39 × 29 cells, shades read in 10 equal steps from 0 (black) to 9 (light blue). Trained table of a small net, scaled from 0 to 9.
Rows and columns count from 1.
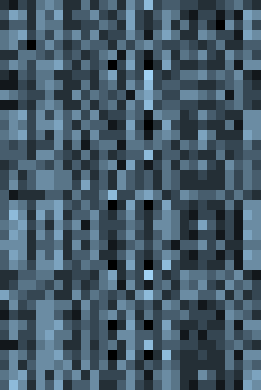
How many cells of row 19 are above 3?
16
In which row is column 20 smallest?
25
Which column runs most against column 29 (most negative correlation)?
27
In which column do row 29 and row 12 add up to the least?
17
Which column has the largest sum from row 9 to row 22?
7
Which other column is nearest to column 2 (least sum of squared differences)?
29
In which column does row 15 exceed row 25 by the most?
13
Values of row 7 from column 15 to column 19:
7 3 0 2 7
